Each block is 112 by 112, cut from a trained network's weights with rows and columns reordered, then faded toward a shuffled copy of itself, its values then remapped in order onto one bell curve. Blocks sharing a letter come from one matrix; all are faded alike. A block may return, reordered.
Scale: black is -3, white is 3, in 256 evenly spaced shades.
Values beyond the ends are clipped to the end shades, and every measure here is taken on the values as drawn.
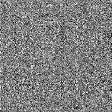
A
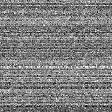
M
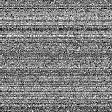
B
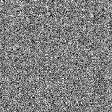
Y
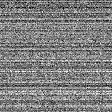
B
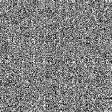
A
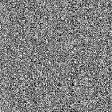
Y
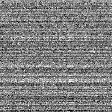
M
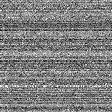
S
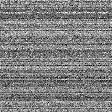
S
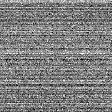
M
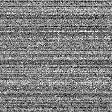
M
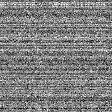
M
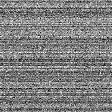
B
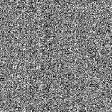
A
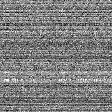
S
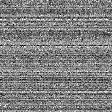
M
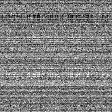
B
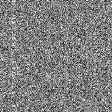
A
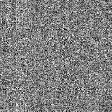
A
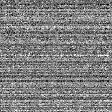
M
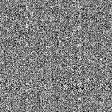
A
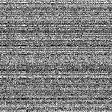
B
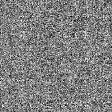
Y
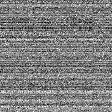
M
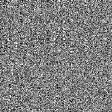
A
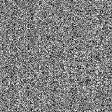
A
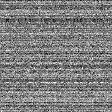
S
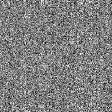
A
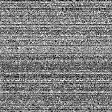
M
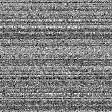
S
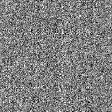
A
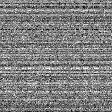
B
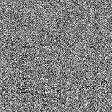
Y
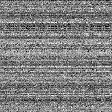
B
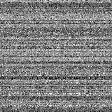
S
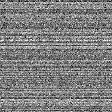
M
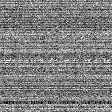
S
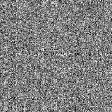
A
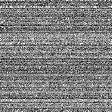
S
